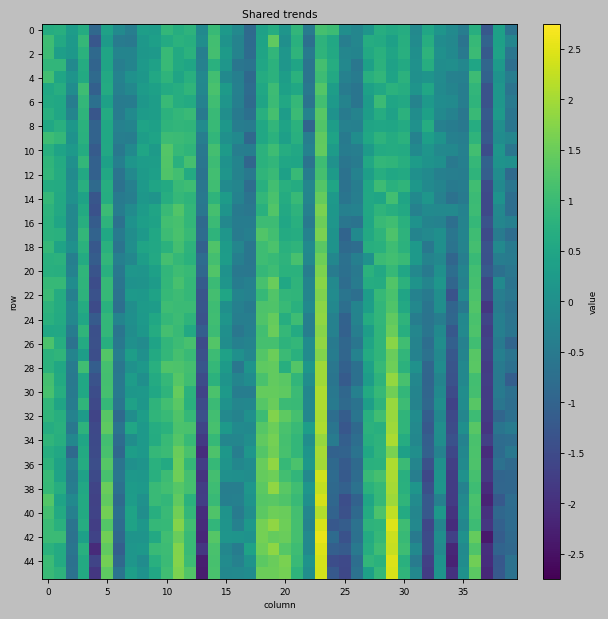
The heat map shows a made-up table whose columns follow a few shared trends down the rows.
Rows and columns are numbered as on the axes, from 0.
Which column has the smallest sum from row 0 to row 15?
37
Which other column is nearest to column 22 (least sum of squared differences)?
35
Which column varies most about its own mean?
32
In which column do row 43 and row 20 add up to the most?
23
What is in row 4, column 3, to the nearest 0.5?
0.5
